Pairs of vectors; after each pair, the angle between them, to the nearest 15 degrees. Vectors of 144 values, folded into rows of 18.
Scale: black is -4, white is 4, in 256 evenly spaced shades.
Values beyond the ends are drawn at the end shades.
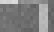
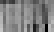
120 degrees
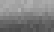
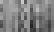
60 degrees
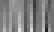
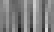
165 degrees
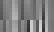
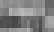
105 degrees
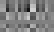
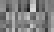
30 degrees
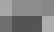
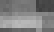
120 degrees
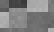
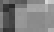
75 degrees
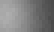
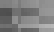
135 degrees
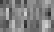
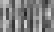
135 degrees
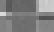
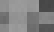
135 degrees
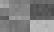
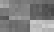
15 degrees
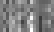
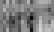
150 degrees
